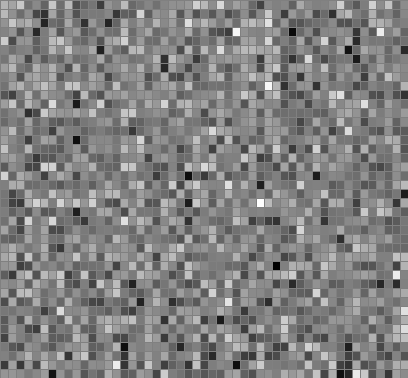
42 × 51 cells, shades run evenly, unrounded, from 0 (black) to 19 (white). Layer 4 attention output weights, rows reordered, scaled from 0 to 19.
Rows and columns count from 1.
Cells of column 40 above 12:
8
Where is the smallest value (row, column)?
30, 35
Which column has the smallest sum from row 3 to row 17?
37
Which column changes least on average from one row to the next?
49
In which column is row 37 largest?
51
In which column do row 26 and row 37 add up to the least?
7
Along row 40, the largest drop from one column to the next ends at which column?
9
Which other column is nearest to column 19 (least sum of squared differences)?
42
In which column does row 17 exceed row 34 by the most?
18
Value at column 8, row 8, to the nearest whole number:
10
